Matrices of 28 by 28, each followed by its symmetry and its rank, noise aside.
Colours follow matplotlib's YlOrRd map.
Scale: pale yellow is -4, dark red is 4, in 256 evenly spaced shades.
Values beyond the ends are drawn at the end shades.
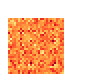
symmetric, rank six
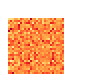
no symmetry, rank four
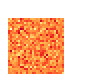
symmetric, rank six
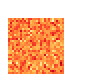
symmetric, rank six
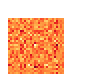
no symmetry, rank four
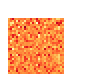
no symmetry, rank six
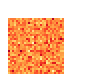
no symmetry, rank six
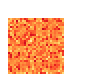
symmetric, rank six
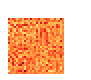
no symmetry, rank five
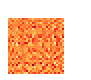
antisymmetric, rank four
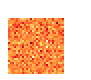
no symmetry, rank six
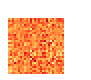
no symmetry, rank four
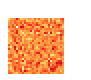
symmetric, rank four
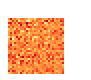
no symmetry, rank five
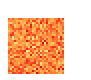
no symmetry, rank five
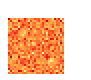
symmetric, rank five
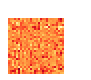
no symmetry, rank five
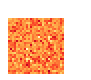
symmetric, rank five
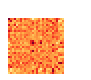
symmetric, rank four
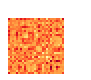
symmetric, rank five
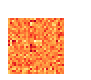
antisymmetric, rank six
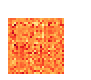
no symmetry, rank six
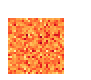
no symmetry, rank five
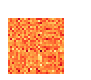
no symmetry, rank four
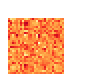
no symmetry, rank four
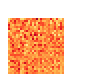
no symmetry, rank five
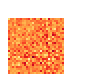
symmetric, rank five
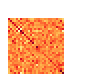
symmetric, rank six
